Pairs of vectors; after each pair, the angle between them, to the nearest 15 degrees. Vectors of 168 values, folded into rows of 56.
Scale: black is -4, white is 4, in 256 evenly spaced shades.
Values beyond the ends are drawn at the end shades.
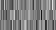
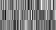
75 degrees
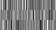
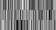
60 degrees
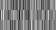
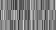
30 degrees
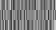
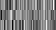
120 degrees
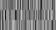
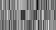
90 degrees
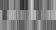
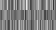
120 degrees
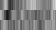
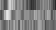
165 degrees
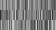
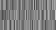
90 degrees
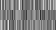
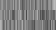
60 degrees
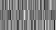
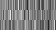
135 degrees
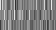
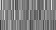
30 degrees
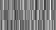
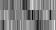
120 degrees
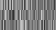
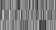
105 degrees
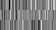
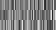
90 degrees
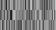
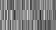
135 degrees
